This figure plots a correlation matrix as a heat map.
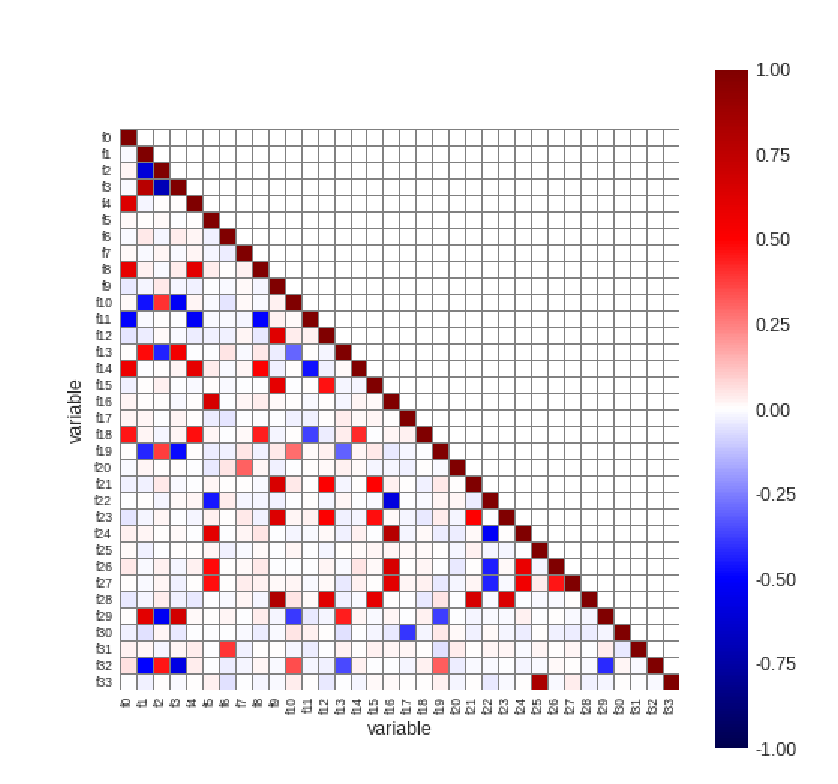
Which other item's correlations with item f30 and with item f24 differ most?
f16
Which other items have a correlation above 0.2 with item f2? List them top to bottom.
f10, f19, f32
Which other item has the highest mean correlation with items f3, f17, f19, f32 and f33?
f25
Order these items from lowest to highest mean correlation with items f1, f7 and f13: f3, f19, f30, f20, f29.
f19, f30, f20, f29, f3
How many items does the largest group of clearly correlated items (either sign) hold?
8
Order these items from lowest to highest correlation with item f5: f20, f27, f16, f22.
f22, f20, f27, f16
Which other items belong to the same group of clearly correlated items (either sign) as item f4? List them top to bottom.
f0, f8, f11, f14, f18
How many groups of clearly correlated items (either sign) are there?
8
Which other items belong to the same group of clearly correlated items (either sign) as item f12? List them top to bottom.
f9, f15, f21, f23, f28
